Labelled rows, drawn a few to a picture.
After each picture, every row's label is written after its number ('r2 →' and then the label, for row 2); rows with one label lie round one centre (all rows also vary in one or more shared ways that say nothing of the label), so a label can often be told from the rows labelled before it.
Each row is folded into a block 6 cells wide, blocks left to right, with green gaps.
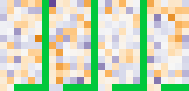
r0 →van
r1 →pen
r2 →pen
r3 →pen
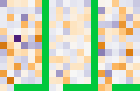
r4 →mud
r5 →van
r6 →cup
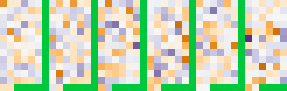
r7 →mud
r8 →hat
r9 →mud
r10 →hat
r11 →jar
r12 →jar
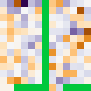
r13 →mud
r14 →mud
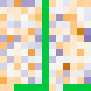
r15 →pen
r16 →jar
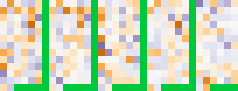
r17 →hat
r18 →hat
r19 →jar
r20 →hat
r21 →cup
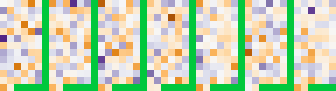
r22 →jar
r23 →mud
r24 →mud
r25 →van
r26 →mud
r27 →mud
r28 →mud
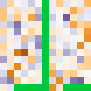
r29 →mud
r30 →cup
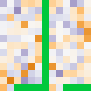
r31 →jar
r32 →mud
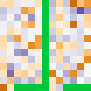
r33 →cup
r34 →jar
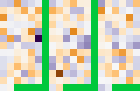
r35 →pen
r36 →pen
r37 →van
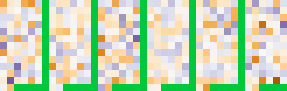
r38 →hat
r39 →jar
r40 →hat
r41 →jar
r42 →hat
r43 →van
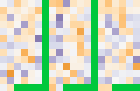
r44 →pen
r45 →jar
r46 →cup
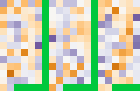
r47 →pen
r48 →jar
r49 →hat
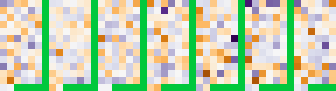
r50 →pen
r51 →pen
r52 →cup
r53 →mud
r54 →pen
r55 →van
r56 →jar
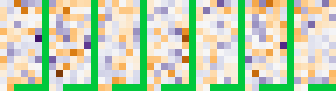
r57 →cup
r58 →pen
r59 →hat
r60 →mud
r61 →mud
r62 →pen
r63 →cup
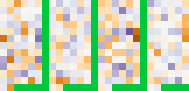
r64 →cup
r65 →van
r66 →mud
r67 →pen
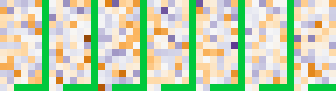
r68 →van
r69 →van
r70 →jar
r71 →jar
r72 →mud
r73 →van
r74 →jar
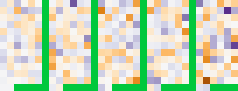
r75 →van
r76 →jar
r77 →van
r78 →mud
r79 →van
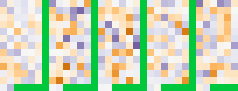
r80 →jar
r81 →jar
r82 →van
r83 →van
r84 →van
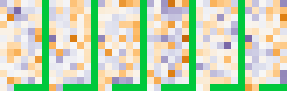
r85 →mud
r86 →pen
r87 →pen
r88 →jar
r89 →hat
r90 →pen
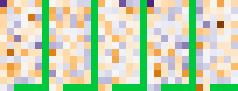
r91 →pen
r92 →hat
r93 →mud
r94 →pen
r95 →cup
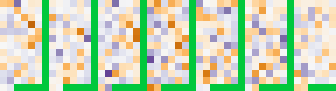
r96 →van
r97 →jar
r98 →van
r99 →cup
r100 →jar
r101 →cup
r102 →cup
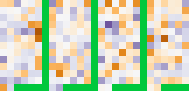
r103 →mud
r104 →jar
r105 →cup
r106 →hat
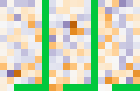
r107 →van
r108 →cup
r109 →mud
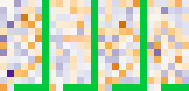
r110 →van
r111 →hat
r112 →jar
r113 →jar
